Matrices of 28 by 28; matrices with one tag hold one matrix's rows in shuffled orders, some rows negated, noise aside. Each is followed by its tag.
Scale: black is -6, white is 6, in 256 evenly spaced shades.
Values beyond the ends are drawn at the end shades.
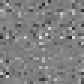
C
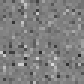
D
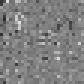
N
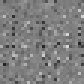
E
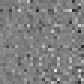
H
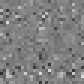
C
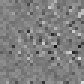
H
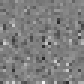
E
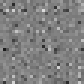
E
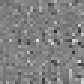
H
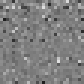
E
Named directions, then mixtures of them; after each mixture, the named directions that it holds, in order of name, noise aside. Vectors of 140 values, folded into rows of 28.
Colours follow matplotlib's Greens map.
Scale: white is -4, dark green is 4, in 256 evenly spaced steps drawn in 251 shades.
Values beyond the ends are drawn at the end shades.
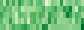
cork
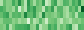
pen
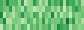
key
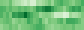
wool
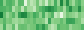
cork, key, wool.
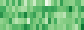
cork, pen, wool.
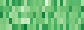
cork, key, pen.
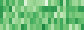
cork, key, wool.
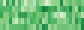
cork, wool.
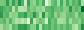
cork, key, pen.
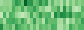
key, wool.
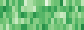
cork, key, wool.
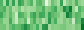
cork.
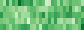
cork, pen, wool.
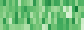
cork, key.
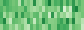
cork, key.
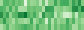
key, pen, wool.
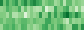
cork, pen, wool.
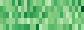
pen.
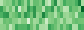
pen.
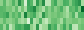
pen.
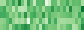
cork, pen.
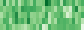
cork.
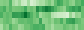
wool.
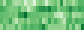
cork, wool.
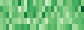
pen.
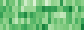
cork, wool.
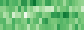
key, pen, wool.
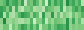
key, pen.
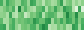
cork, pen.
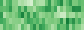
key, pen, wool.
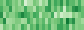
key, wool.
